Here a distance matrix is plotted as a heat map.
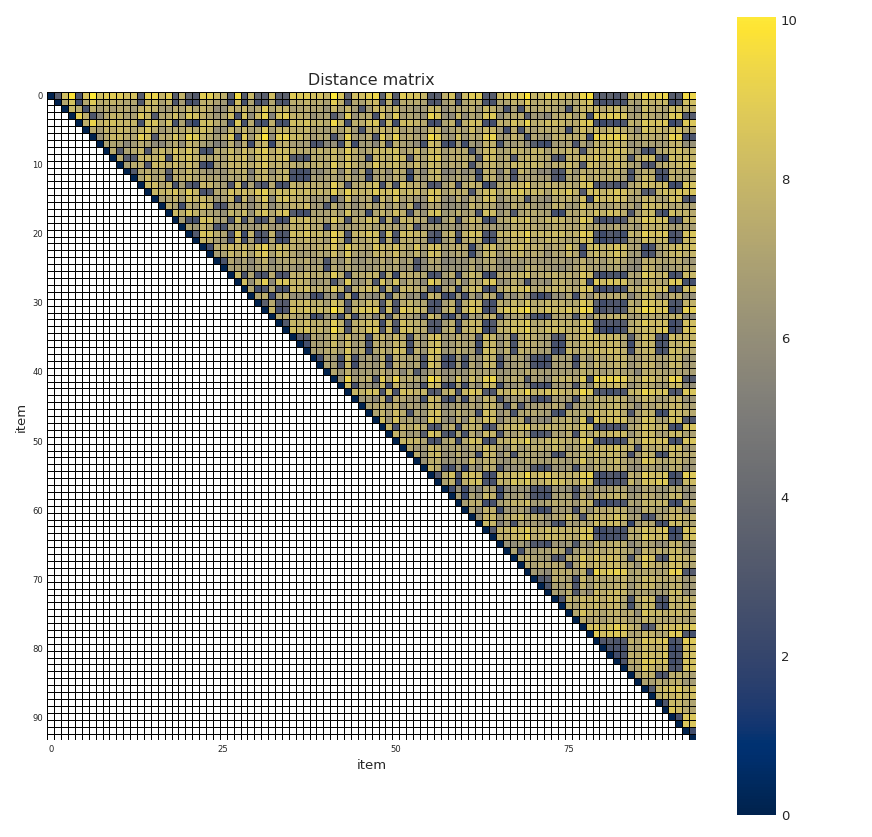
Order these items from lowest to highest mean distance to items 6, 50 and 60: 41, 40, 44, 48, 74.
44, 41, 48, 40, 74
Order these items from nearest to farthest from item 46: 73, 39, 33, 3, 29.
73, 29, 39, 3, 33
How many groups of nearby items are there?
8
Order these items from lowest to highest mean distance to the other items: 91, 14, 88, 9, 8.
91, 88, 9, 8, 14
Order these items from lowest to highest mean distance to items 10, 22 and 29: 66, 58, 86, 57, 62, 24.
86, 57, 58, 62, 24, 66
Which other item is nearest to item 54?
60
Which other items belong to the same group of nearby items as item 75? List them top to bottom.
2, 5, 45, 66, 68
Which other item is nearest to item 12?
52
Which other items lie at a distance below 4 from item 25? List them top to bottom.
16, 19, 24, 40, 53
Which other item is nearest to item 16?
19
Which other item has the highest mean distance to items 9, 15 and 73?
0
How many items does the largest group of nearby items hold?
28
